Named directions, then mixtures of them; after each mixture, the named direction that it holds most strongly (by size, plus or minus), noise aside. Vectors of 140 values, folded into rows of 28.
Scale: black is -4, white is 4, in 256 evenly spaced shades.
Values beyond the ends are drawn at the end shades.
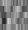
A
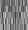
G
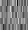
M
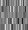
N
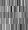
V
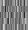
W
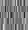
W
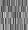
G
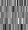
M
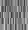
W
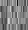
M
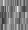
A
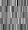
M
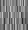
W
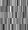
M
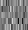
N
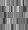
A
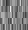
N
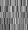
G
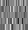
N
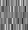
N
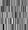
G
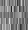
V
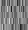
V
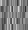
N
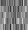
N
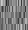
N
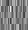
N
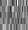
M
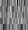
M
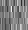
V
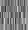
W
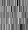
V
